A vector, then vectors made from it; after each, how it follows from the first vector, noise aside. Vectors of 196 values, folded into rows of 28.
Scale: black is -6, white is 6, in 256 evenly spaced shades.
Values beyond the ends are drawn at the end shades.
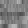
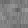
wrapped around, shrunk.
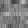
reversed, negated.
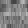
reversed, negated.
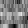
negated, scaled up.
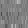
partly zeroed.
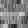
negated, scaled up.
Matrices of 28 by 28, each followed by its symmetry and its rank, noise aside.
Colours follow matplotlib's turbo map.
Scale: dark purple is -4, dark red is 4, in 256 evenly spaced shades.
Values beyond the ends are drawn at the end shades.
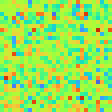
antisymmetric, rank six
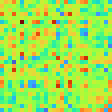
symmetric, rank four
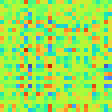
no symmetry, rank three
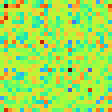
symmetric, rank six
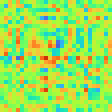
no symmetry, rank four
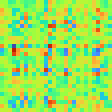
no symmetry, rank three
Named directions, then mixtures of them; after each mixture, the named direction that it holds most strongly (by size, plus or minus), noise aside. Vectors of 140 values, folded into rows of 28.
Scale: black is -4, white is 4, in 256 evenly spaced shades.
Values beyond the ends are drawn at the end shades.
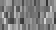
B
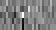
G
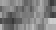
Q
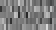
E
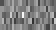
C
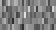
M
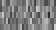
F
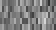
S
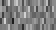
M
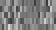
B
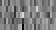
G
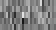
G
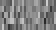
B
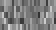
B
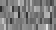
E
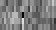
G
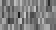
M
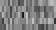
E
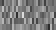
C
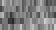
Q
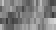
Q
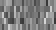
B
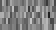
F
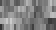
Q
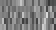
S
